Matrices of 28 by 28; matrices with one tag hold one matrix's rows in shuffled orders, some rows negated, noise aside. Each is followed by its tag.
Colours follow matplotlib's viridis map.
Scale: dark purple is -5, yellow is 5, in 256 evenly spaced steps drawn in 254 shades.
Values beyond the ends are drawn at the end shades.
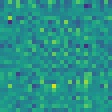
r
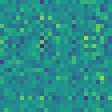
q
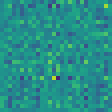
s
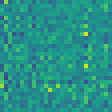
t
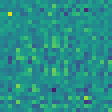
r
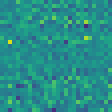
r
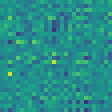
r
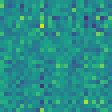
q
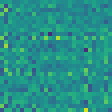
t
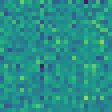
q
